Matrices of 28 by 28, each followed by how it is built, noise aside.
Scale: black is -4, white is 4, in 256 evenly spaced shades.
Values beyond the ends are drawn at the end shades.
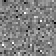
sparse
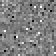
sparse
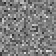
noise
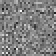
low rank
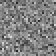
noise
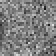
smooth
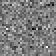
uneven rows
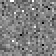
sparse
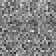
repeating columns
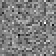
low rank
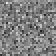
repeating columns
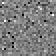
sparse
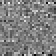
uneven rows
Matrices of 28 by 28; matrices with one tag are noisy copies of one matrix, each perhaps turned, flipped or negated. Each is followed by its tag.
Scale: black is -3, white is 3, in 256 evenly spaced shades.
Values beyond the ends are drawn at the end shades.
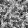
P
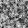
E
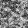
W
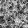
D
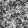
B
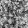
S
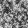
D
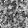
S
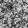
D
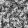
P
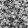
E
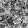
D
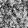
W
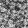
E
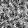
E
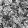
D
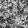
D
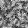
P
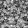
E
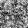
S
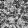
E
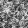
D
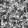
P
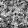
S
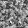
P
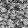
E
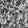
E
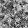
D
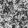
D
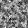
P
